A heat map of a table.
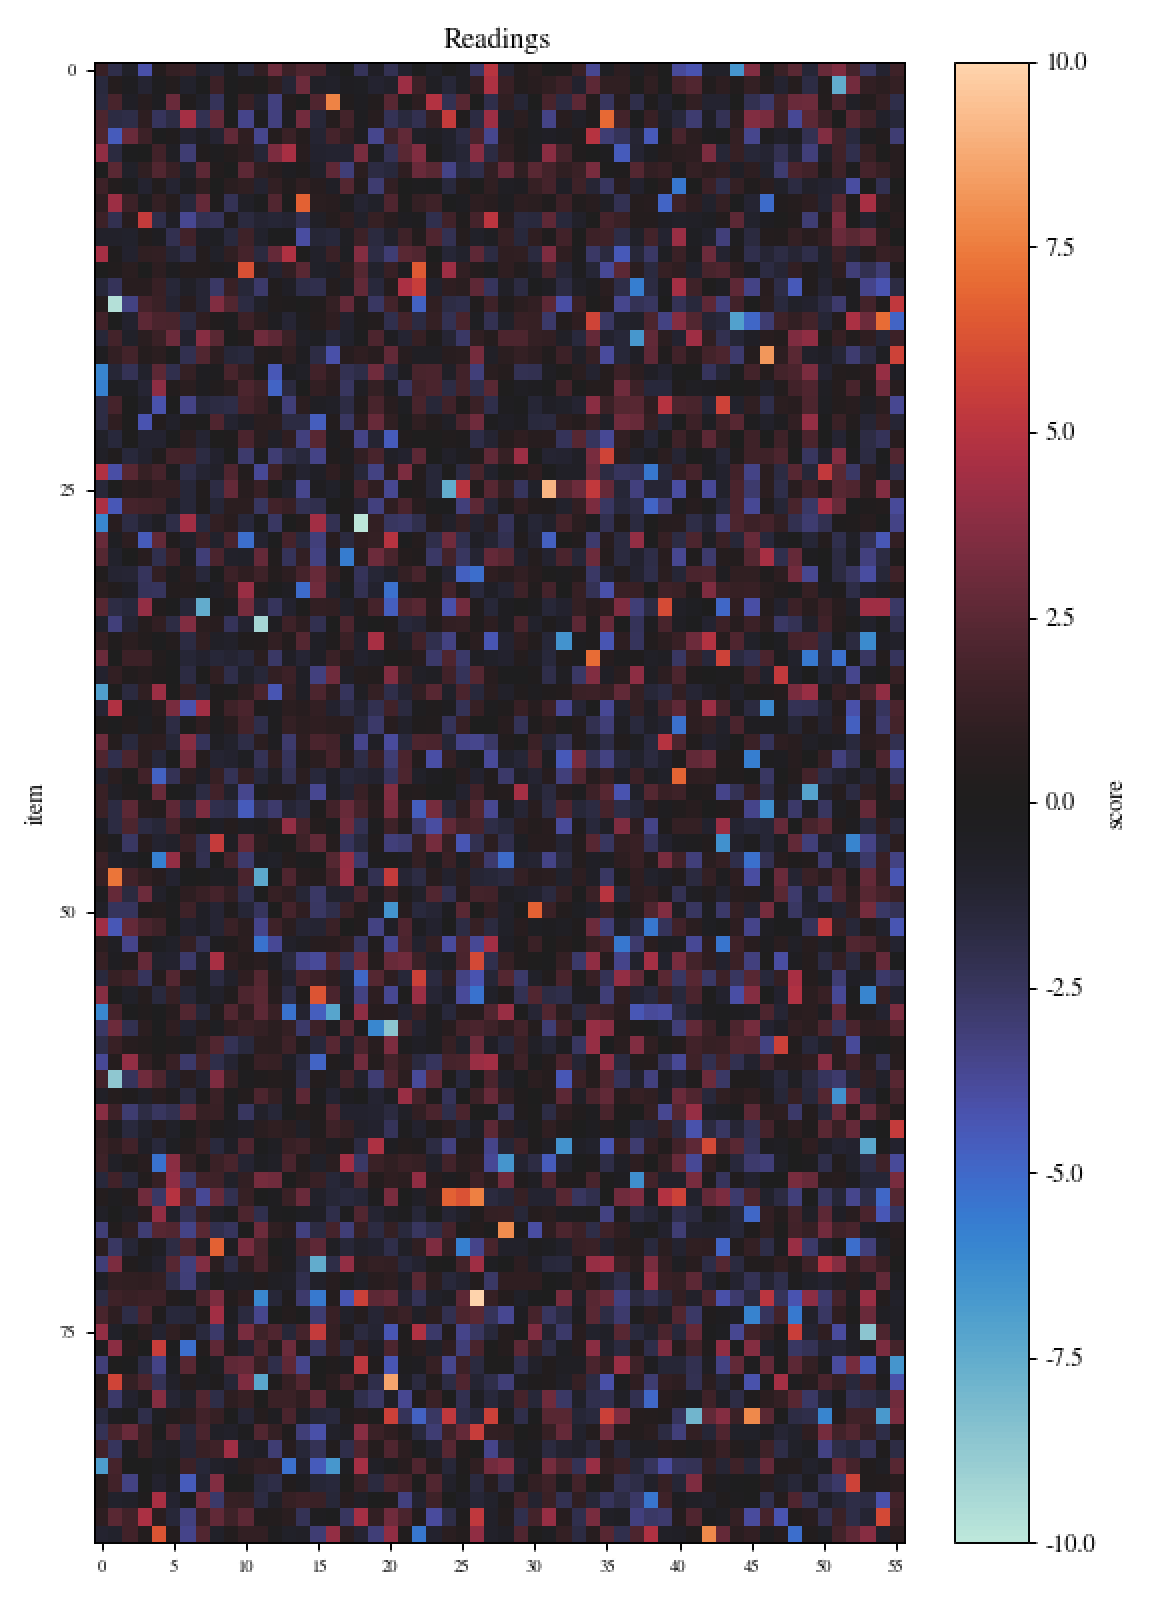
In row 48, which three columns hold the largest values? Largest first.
1, 20, 17
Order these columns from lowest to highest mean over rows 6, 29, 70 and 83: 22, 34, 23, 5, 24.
24, 5, 23, 22, 34
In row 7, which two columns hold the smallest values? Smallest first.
40, 52
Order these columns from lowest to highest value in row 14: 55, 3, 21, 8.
21, 3, 8, 55
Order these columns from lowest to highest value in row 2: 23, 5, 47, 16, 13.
13, 47, 5, 23, 16
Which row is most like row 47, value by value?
65
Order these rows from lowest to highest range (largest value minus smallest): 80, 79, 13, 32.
79, 13, 32, 80
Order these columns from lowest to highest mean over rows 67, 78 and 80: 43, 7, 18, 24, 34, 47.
34, 7, 18, 47, 43, 24
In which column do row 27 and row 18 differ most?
18
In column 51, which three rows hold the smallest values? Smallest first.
1, 61, 35
